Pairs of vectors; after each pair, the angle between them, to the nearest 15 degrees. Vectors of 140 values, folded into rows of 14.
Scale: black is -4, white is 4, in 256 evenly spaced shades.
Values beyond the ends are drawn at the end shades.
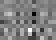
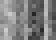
60 degrees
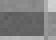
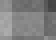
135 degrees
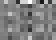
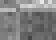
105 degrees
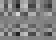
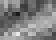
120 degrees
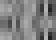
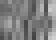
150 degrees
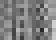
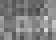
45 degrees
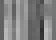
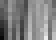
105 degrees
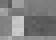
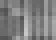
120 degrees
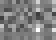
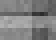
90 degrees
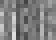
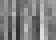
60 degrees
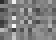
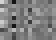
165 degrees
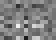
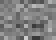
150 degrees
